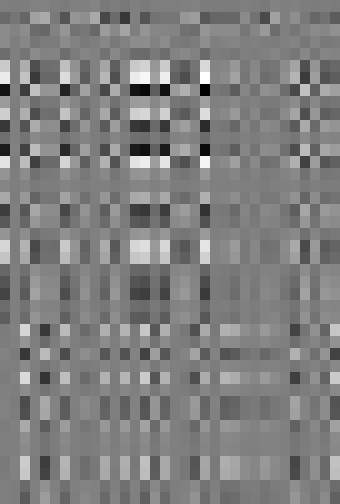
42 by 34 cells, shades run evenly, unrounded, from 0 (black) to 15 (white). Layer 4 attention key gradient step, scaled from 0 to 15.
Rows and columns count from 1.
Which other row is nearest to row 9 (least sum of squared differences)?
20
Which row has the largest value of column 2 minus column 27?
2
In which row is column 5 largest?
30
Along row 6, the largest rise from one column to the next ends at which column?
21
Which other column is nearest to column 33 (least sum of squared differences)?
9
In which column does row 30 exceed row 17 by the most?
5
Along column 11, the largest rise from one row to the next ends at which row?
14
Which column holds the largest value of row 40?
3
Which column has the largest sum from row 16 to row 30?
34
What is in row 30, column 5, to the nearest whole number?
11
